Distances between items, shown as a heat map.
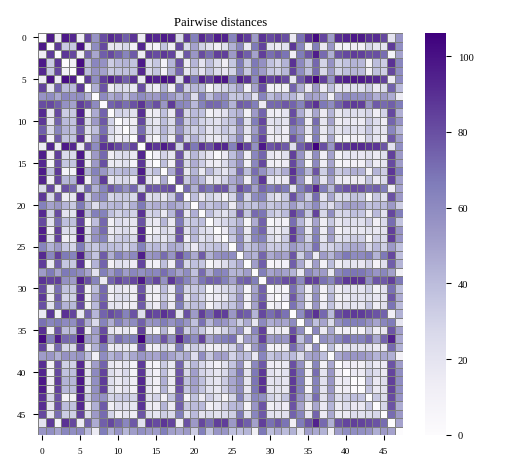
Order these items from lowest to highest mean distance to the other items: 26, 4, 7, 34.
4, 7, 34, 26
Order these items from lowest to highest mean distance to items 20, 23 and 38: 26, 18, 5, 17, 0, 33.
17, 26, 18, 33, 0, 5
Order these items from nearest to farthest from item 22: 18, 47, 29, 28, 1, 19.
1, 19, 47, 28, 18, 29
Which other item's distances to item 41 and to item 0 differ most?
42
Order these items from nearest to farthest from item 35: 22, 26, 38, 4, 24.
22, 24, 4, 38, 26
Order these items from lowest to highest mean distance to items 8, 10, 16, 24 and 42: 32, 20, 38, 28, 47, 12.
12, 32, 20, 38, 47, 28
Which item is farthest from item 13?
36
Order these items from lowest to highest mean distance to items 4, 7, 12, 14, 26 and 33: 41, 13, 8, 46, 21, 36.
41, 21, 36, 46, 8, 13
